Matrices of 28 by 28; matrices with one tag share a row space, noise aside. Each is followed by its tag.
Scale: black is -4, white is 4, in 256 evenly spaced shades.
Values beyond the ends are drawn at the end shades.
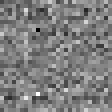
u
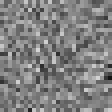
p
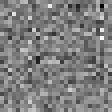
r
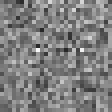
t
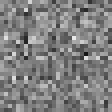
u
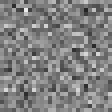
u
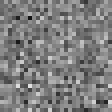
t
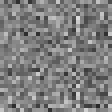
t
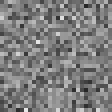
t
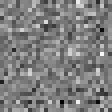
r
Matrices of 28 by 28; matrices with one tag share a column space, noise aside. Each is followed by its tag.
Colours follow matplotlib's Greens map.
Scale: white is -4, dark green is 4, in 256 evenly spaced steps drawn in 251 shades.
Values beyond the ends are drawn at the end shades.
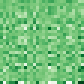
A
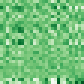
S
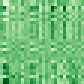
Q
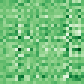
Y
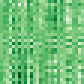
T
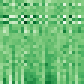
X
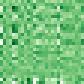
S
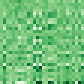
A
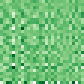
A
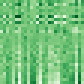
X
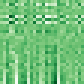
X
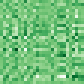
Y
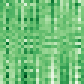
T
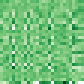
A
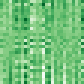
T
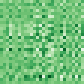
Y
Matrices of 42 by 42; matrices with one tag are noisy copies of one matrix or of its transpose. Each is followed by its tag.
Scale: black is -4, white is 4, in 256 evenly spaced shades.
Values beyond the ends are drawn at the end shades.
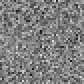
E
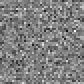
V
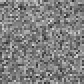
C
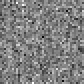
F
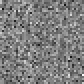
C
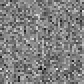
F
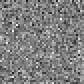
E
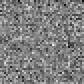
F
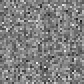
F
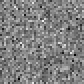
F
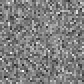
E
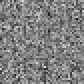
F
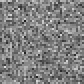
C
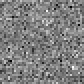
C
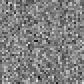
V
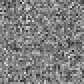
F
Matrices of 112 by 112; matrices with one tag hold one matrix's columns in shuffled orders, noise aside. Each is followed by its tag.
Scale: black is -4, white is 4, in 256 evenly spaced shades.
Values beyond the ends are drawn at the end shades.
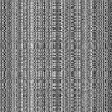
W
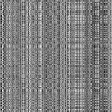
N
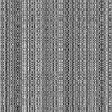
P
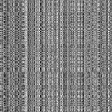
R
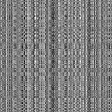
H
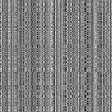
R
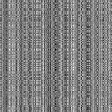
P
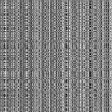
W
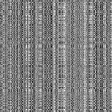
N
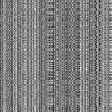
P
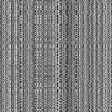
N
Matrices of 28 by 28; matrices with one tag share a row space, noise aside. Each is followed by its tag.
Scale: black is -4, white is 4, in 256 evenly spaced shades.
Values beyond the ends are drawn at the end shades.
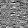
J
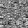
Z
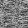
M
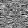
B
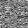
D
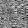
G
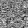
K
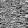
J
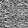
D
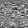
G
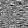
J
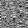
J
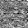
G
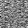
D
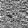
B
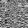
D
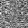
D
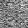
M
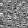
Z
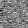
Z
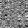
D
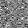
D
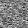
Z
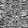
B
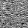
K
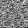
K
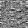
J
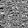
B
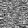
Z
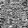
B
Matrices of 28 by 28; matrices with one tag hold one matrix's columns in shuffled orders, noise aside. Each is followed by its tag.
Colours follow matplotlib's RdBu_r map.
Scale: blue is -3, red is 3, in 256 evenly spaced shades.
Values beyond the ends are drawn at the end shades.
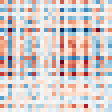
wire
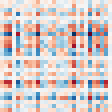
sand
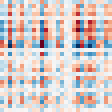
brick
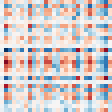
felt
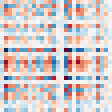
felt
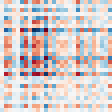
wire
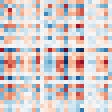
felt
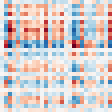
brick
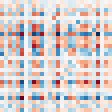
sand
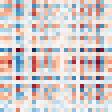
felt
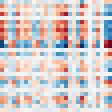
brick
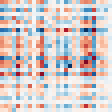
wire
